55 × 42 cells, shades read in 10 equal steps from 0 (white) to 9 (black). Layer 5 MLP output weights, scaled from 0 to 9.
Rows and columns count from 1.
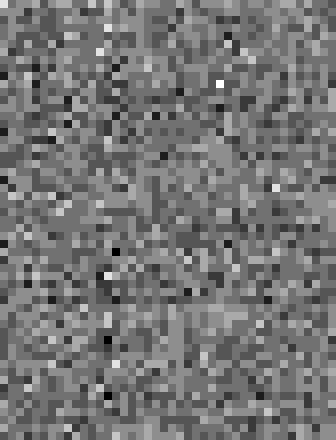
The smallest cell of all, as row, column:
11, 28
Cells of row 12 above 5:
13
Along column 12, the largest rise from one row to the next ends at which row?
2
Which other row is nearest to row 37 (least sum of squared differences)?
8
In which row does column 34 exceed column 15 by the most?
46
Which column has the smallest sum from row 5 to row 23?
37
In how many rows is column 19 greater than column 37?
20
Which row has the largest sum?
38
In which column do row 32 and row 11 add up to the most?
15
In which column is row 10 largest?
1
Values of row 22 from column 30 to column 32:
4 5 5
